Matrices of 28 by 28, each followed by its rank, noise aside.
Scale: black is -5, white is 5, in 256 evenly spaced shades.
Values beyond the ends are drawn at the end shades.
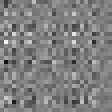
two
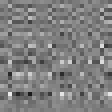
two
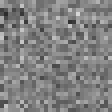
six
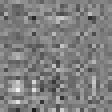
four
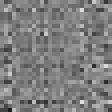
four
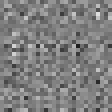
four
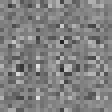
three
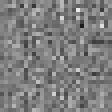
six
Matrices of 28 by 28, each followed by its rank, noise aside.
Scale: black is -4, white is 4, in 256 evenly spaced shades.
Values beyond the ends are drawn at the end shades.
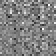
six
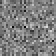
five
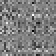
three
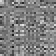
three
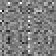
four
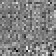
five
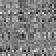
three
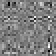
three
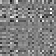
three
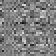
four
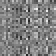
two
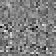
six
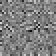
four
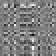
two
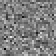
five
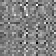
three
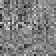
four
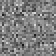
five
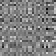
three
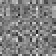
two
